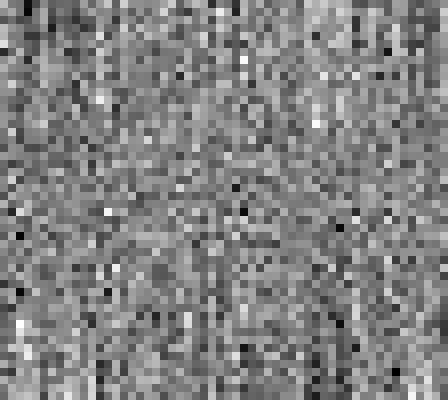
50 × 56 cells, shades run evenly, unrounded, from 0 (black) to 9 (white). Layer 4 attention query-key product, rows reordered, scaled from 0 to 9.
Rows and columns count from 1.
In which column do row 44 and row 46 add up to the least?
31
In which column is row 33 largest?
49
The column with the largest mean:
24
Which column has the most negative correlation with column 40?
15
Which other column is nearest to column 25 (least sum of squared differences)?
32
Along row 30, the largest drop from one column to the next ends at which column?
3
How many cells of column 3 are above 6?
9
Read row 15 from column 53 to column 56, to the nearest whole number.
4 4 5 5
